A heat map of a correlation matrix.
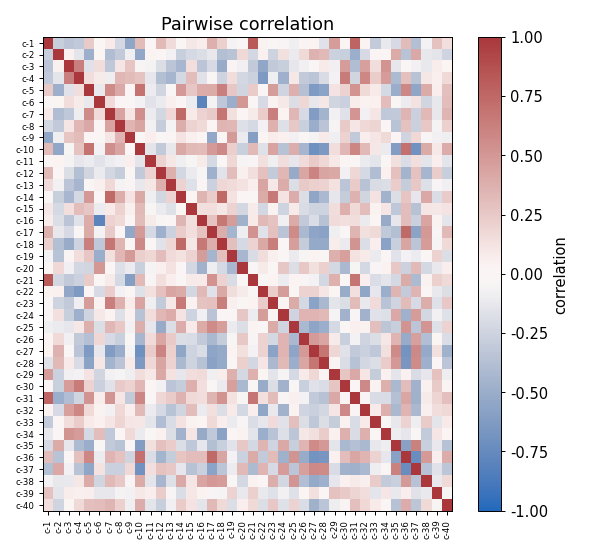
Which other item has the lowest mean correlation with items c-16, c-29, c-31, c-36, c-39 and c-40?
c-37
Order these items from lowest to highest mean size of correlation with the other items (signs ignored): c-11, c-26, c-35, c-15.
c-11, c-15, c-26, c-35
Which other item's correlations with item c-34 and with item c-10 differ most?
c-18
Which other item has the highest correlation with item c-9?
c-19
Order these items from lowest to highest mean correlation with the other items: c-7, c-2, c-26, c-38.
c-2, c-26, c-38, c-7
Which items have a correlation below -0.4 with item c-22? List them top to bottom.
c-3, c-4, c-30, c-32, c-34
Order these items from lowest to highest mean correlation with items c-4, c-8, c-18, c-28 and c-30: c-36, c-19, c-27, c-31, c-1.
c-27, c-1, c-31, c-36, c-19
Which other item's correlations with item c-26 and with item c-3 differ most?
c-4
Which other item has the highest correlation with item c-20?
c-6
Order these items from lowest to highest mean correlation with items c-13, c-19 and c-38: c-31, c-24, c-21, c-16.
c-21, c-24, c-31, c-16
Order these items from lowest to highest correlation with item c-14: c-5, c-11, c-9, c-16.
c-11, c-9, c-16, c-5
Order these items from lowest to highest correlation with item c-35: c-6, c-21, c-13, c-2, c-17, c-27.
c-17, c-21, c-6, c-13, c-2, c-27
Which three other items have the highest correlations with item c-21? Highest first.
c-1, c-31, c-17
